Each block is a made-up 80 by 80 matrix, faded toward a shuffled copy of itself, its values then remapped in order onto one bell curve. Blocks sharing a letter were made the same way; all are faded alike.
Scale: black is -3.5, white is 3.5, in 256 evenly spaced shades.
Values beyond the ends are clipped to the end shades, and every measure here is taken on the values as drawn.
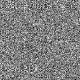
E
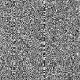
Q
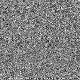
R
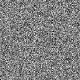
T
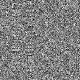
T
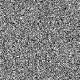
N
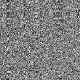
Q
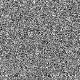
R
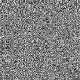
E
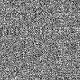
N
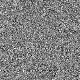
R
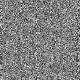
Q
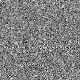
R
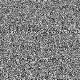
R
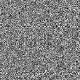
E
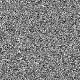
R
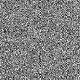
Q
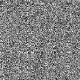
E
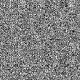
N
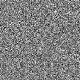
N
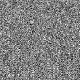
N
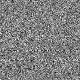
R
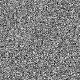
R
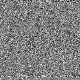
R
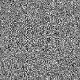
E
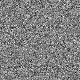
R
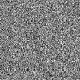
N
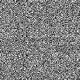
N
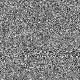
R
